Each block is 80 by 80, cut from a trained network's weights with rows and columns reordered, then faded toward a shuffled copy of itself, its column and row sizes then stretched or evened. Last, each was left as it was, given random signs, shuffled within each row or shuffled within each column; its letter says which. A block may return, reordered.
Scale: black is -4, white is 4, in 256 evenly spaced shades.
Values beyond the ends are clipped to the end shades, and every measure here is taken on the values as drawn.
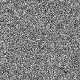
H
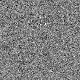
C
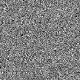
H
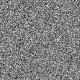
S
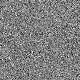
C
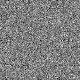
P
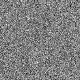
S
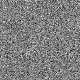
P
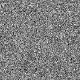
P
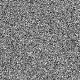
C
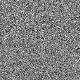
P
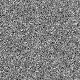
C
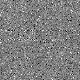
H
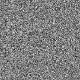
H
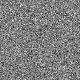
C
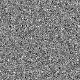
P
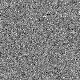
C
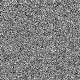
C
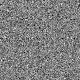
C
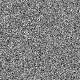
S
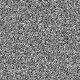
S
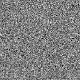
H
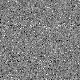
C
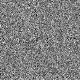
P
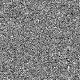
H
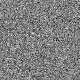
C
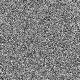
S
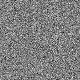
S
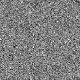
H
